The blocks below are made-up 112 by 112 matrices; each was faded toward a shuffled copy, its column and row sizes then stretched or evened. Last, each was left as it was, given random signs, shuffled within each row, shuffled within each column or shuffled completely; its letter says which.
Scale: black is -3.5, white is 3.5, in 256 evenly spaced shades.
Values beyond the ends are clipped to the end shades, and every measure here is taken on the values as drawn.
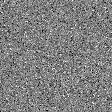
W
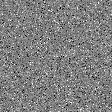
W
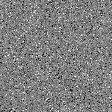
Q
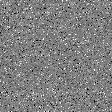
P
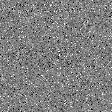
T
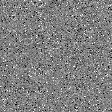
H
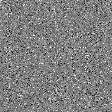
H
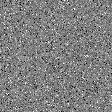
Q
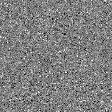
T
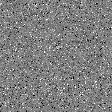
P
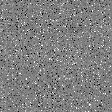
H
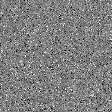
T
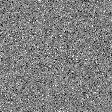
P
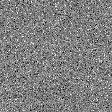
Q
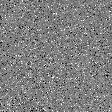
P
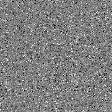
H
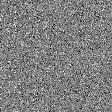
Q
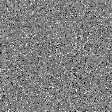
T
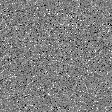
P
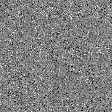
H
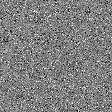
P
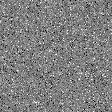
Q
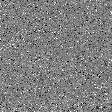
P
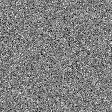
W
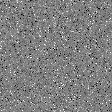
Q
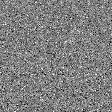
P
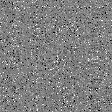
H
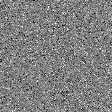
Q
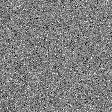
W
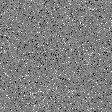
W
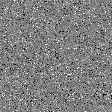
P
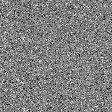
T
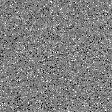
H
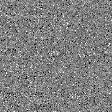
H
